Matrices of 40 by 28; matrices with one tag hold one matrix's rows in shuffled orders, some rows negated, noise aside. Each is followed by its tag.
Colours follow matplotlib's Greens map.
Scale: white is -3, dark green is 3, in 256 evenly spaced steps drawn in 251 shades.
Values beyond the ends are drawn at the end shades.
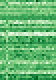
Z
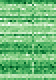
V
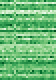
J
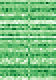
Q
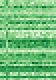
Z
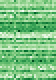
J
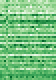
Z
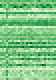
Z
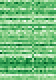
V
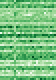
J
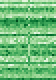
Q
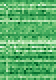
Z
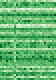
J
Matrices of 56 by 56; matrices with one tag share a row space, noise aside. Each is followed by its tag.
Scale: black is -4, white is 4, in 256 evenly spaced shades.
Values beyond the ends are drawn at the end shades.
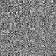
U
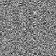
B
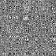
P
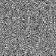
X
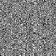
B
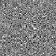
B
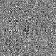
P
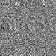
U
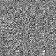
U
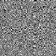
B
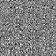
U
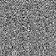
X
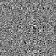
B
